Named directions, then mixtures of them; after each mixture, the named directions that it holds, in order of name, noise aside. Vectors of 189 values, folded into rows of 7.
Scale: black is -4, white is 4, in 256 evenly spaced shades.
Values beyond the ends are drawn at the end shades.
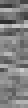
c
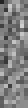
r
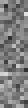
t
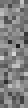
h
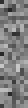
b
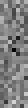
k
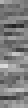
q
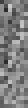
r, t.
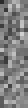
r.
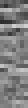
c.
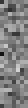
b.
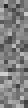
t.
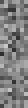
b, k.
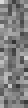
r, t.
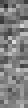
c, k, r.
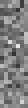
h.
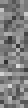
h, t.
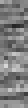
q.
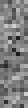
k, q.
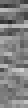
c.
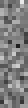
h.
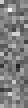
b.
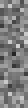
h.
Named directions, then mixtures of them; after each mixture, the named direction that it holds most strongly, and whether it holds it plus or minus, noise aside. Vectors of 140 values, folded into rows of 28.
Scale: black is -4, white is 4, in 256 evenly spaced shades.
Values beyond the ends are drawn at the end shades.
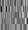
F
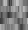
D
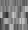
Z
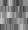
D, minus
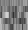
Z, minus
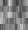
D, minus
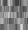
D, minus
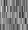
F, minus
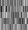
F, plus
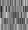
F, plus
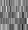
F, minus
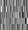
F, minus
